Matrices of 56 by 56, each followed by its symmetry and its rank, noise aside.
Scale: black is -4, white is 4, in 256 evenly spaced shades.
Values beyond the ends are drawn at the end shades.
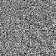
antisymmetric, rank twelve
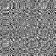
symmetric, rank six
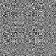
no symmetry, rank six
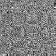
antisymmetric, rank twelve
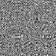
antisymmetric, rank eight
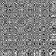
symmetric, rank six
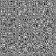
antisymmetric, rank eight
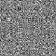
antisymmetric, rank twelve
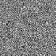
antisymmetric, rank twelve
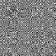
symmetric, rank six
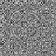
symmetric, rank eight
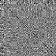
symmetric, rank eight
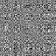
antisymmetric, rank six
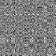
no symmetry, rank six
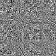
antisymmetric, rank twelve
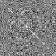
symmetric, rank eight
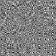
antisymmetric, rank eight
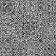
symmetric, rank eight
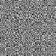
antisymmetric, rank eight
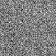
antisymmetric, rank twelve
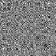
symmetric, rank eight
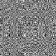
no symmetry, rank six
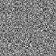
antisymmetric, rank eight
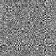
antisymmetric, rank eight
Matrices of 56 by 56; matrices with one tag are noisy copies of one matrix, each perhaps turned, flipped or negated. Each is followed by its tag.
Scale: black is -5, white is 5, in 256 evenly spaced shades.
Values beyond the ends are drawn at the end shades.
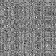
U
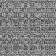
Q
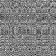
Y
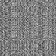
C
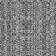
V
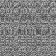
Y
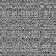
C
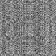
V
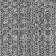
Q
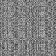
C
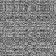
U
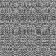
Y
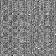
Q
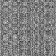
Q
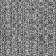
Q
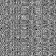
Y
